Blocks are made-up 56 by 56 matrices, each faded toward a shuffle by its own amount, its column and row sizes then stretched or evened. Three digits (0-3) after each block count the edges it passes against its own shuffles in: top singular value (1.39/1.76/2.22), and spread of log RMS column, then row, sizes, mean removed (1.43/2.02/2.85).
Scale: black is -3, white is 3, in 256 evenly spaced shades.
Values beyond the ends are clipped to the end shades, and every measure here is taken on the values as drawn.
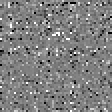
0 1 2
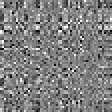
3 2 1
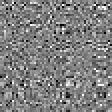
3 1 2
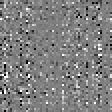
0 3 2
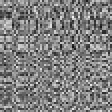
3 2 1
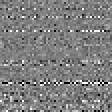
3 1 3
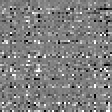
0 2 3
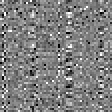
3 2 0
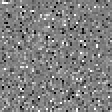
0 1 0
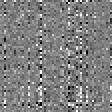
3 3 1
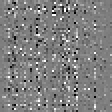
2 3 1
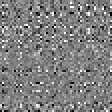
3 2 3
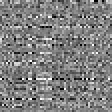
3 0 3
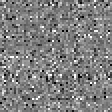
1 1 2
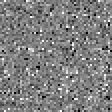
0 1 1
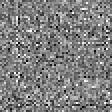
2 0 1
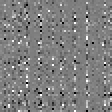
2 3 1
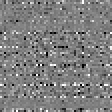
2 2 3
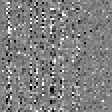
1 3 0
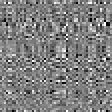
3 2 3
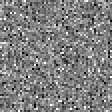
0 0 0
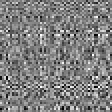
3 2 3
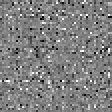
1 1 2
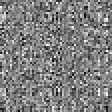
2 2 0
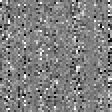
0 3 0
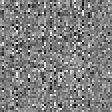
2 3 1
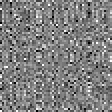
3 2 0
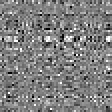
3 1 2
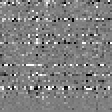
1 1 3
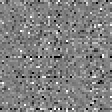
1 2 2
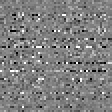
1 1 3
